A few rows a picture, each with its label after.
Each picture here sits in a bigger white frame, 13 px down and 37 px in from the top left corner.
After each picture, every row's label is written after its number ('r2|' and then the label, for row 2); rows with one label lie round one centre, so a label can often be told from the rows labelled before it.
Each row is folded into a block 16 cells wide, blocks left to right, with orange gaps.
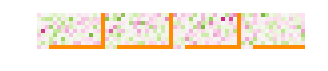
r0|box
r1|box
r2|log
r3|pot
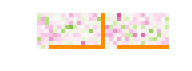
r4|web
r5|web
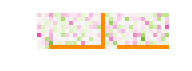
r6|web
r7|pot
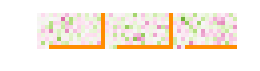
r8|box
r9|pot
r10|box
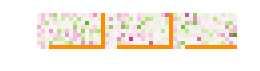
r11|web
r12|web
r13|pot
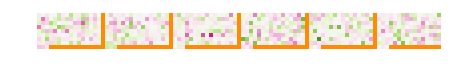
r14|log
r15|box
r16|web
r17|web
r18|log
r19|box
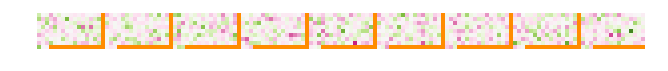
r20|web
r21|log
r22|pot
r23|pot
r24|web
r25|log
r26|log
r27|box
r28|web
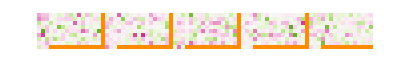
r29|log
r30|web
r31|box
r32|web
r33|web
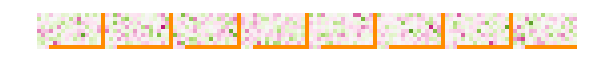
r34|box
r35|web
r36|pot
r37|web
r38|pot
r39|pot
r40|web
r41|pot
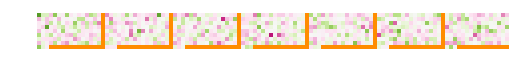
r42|pot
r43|log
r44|web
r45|web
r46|pot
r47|box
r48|web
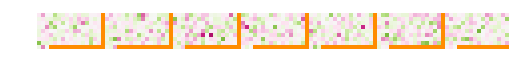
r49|box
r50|log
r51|web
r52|pot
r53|pot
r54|pot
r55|log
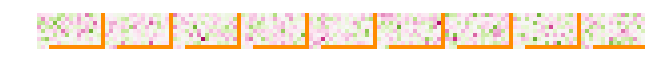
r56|log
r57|box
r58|log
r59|pot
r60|web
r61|log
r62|pot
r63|pot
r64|log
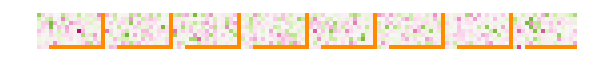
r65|box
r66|box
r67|pot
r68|web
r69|box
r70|log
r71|web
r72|box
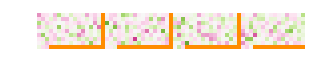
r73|log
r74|log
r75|web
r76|web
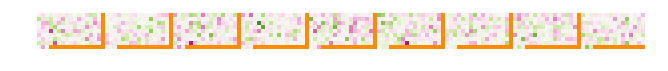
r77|box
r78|web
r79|box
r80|log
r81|box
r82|pot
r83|pot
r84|log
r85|pot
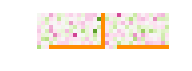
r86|web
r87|web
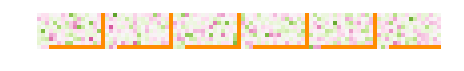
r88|log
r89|box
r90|pot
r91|web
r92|box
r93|box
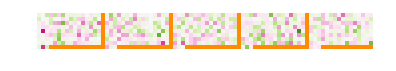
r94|box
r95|web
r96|web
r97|pot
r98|web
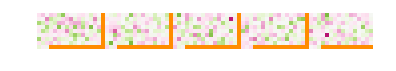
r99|log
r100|box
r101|pot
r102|web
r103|web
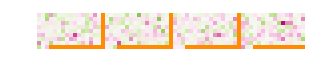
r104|web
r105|pot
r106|pot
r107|pot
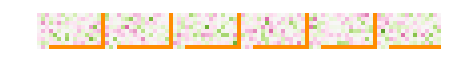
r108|box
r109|web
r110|web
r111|box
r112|web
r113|log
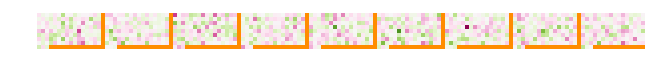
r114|box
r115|log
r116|log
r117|pot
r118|web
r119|box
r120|box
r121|log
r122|log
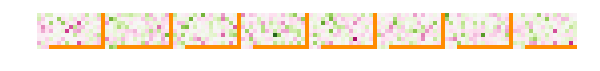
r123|box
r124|pot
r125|pot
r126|log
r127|box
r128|pot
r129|pot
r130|box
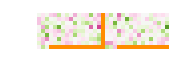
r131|pot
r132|web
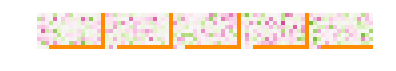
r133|box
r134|box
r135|pot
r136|pot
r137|log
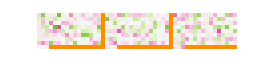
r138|web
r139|web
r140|log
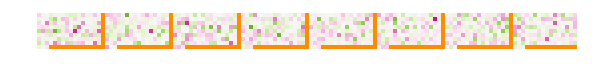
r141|box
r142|log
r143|web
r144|pot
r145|web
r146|log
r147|web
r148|pot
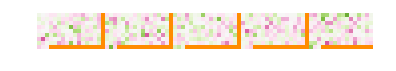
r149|pot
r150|log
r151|pot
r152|box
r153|box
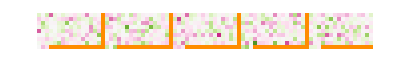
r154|pot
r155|log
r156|web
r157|web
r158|web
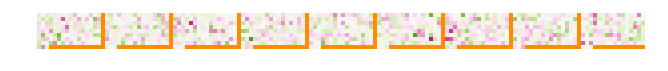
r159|box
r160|pot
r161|box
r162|log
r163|web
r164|log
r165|box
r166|web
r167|web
